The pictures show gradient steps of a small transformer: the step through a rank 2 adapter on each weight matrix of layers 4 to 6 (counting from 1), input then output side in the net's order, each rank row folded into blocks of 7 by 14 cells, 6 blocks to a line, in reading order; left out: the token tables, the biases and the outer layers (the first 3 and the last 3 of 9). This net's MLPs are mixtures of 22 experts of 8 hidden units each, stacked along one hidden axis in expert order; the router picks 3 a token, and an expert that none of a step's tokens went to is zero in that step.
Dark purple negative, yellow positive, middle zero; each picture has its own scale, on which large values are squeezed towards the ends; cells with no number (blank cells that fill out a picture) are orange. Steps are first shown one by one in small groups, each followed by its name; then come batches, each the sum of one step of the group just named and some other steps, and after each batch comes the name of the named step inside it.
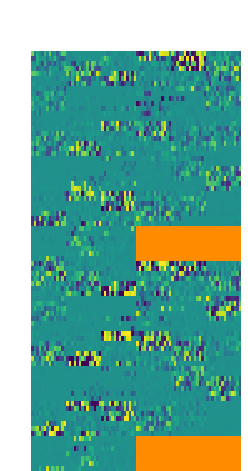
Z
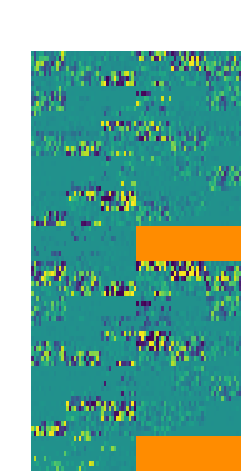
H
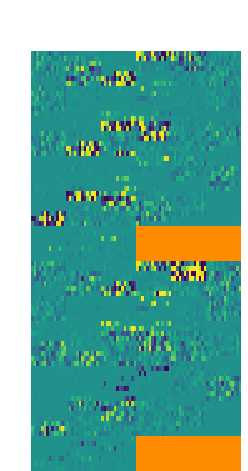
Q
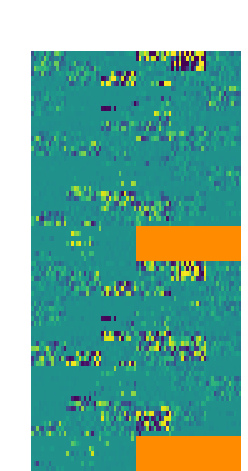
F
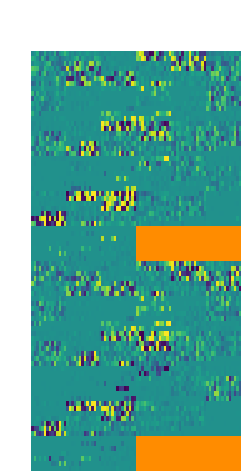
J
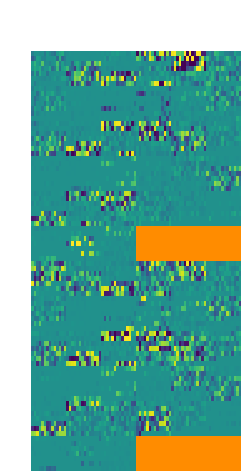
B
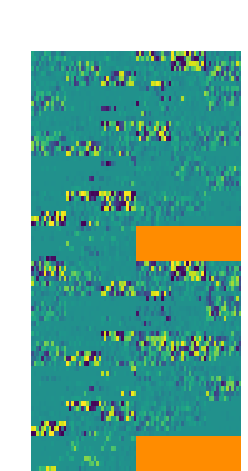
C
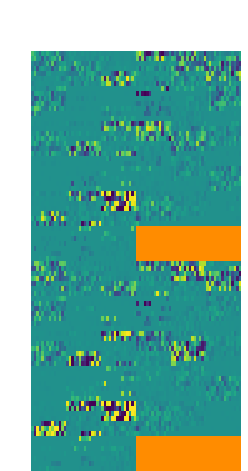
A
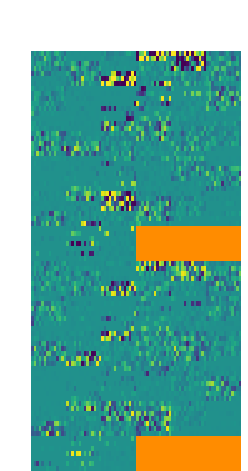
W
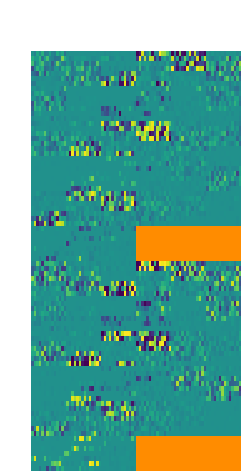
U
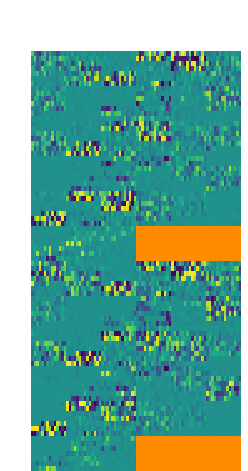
C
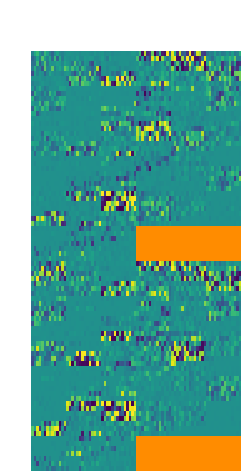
A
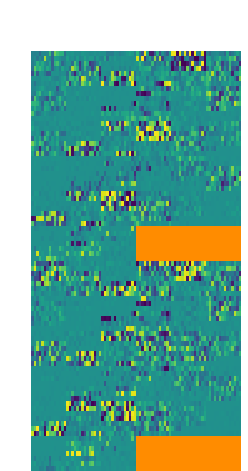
W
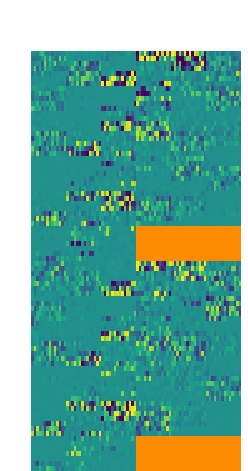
W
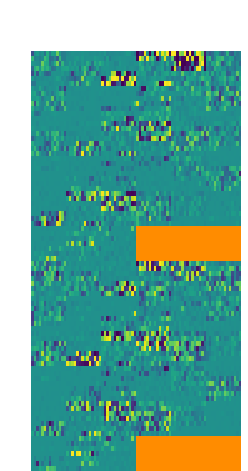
W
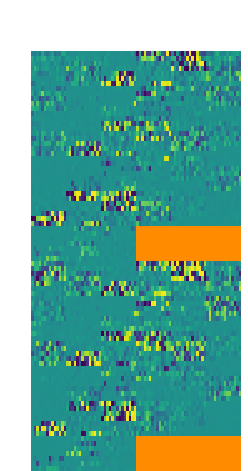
Q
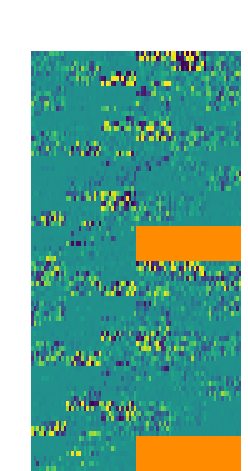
W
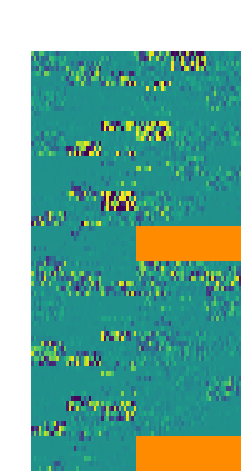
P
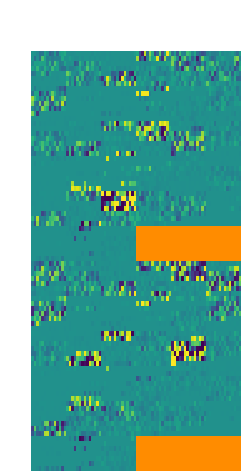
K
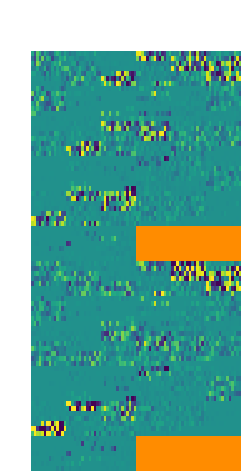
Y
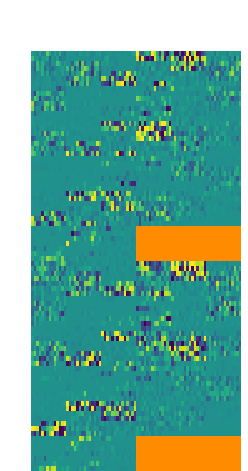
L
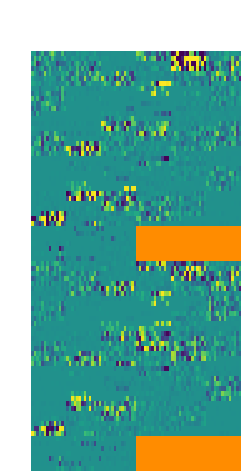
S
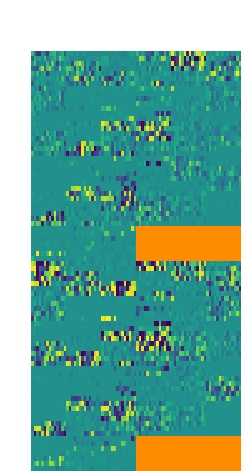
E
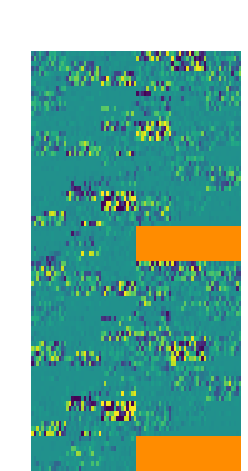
P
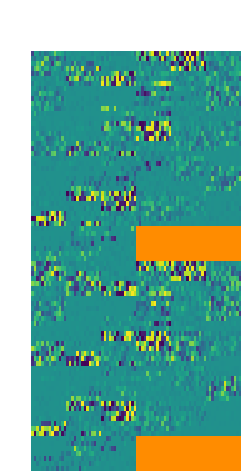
E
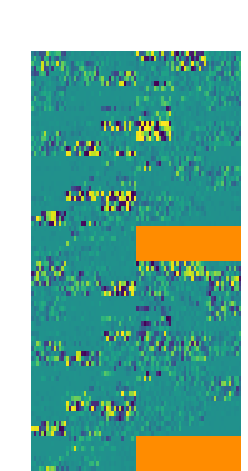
L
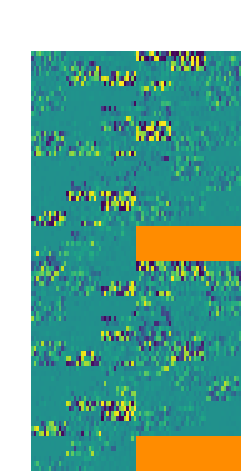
P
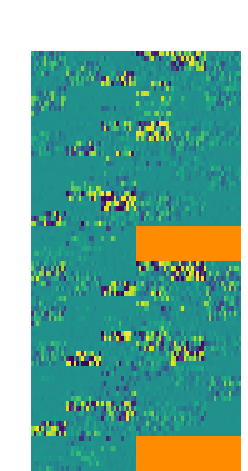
K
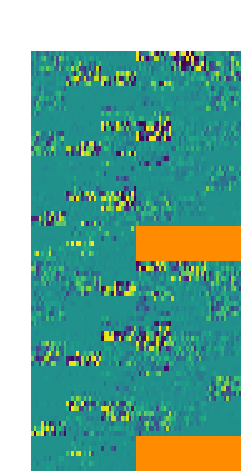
E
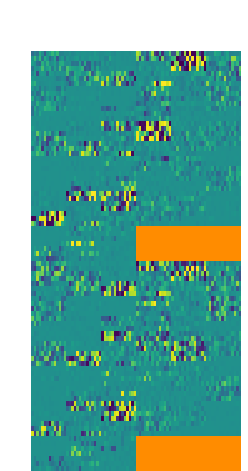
S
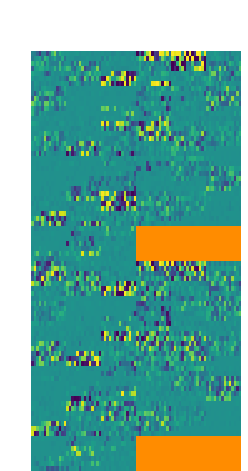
E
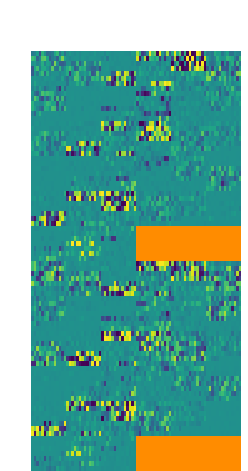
S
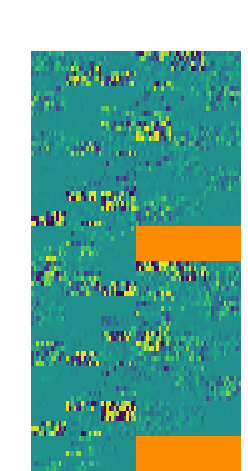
L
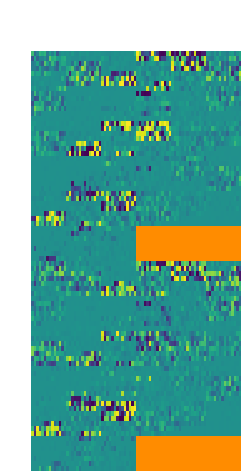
P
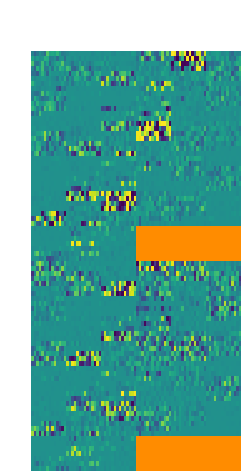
L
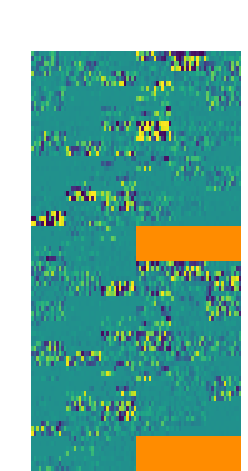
S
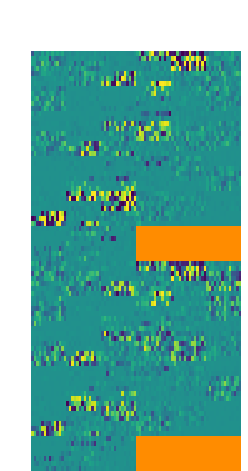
S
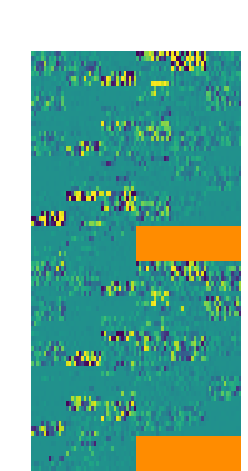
S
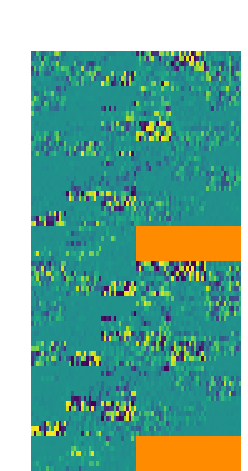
Y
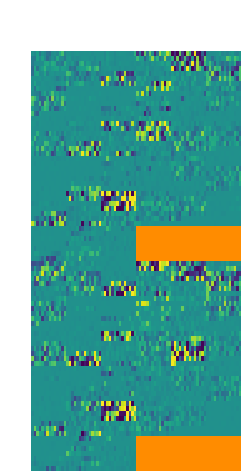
K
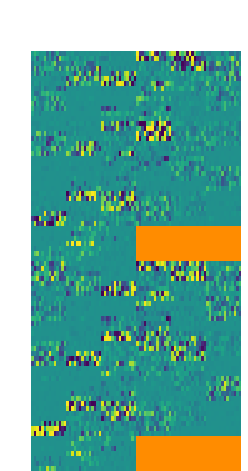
L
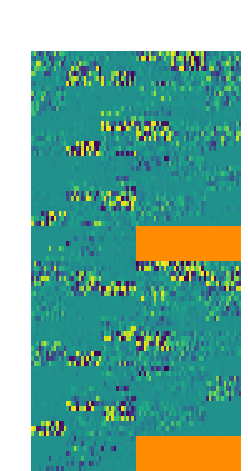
Y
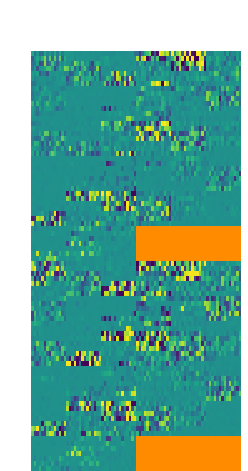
E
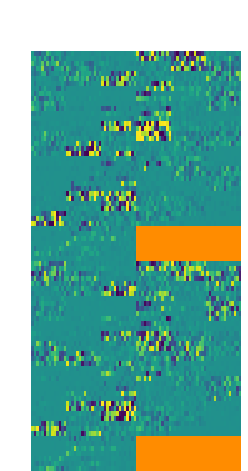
L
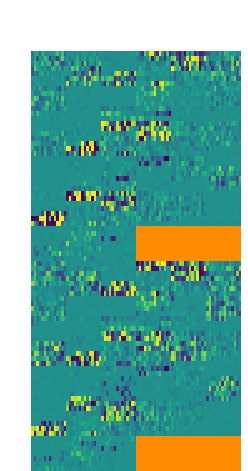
S
